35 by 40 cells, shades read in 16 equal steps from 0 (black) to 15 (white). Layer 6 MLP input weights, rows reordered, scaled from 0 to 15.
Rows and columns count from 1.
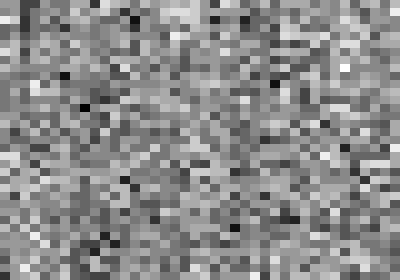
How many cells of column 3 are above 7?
19
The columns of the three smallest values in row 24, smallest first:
14, 39, 30
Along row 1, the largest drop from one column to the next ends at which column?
10
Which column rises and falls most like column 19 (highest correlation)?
40
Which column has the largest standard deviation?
35
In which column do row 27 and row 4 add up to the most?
34
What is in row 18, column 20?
12
